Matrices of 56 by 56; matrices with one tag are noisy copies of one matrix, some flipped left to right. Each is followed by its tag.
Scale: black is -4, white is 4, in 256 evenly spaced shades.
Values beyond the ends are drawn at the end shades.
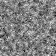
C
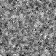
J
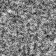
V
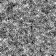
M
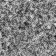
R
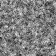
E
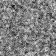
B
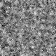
E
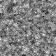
M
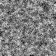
M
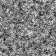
C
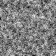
J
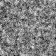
E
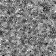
M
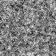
B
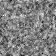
J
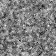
B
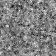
B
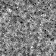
V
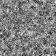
C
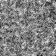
E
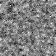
M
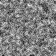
M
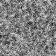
R
